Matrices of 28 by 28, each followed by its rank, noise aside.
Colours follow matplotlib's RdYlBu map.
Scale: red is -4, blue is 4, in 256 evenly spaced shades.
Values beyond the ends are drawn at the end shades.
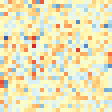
six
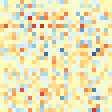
seven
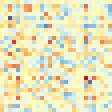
six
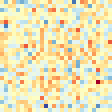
eight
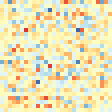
seven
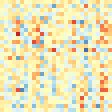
four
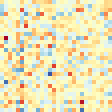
five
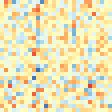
four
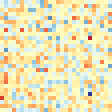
seven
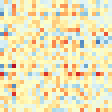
four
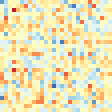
seven
